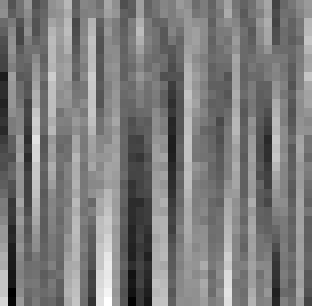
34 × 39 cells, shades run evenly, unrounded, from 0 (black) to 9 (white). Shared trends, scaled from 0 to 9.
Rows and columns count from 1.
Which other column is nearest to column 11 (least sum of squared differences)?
36
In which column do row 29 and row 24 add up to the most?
14
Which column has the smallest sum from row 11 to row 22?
22
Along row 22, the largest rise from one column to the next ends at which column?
5
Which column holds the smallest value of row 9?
1
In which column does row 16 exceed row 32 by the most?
35
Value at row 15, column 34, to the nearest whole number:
2
